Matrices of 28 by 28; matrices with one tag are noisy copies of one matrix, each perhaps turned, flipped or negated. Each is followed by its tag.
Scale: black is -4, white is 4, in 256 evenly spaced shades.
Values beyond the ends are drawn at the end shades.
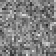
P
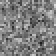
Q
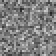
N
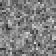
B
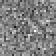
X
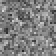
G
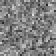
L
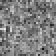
P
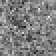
B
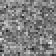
N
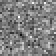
X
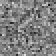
X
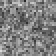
B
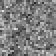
B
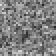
B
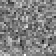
Q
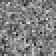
L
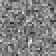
X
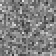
X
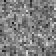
P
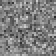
Q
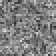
P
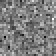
X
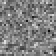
N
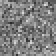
X
